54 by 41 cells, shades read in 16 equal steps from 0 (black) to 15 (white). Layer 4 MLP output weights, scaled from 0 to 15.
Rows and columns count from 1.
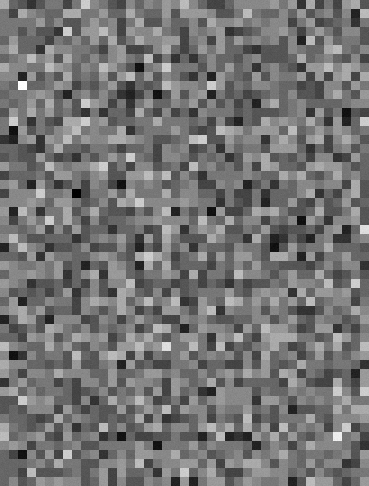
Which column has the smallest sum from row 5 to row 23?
27
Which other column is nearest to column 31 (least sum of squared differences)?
11
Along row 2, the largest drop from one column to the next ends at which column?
40
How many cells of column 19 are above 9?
12
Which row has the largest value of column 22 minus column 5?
16
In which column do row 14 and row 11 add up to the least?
24
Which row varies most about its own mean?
49
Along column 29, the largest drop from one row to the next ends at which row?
50
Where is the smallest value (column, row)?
9, 22
